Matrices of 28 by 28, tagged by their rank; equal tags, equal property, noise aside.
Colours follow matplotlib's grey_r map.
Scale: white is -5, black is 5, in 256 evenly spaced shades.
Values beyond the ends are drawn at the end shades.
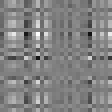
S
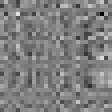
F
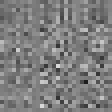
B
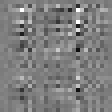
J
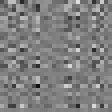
J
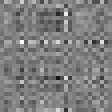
J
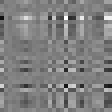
S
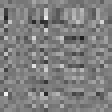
F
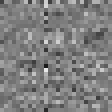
B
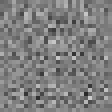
B
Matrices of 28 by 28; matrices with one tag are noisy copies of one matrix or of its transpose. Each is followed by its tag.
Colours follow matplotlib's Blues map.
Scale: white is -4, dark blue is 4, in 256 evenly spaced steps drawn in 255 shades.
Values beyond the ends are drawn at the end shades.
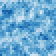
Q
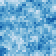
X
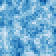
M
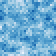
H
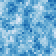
Q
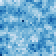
X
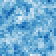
Q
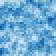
X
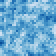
M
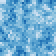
X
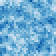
X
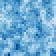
H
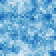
H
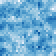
X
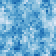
H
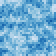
X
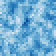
Q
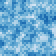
M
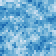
X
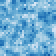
M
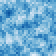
Q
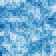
X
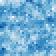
X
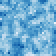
M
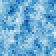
Q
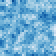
M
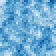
X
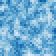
M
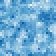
M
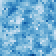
Q
